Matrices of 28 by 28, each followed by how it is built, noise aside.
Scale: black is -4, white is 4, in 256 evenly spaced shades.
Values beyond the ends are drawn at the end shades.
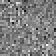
block diagonal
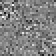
block diagonal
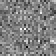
low rank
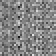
repeating rows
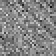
Toeplitz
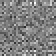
low rank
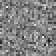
repeating rows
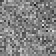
Toeplitz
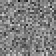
noise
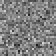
noise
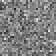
noise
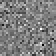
block diagonal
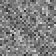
Toeplitz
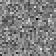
noise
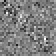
banded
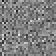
low rank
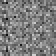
repeating rows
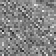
Toeplitz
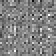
low rank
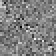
banded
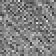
Toeplitz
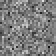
repeating rows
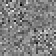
block diagonal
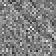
Toeplitz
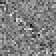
banded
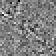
block diagonal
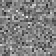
noise
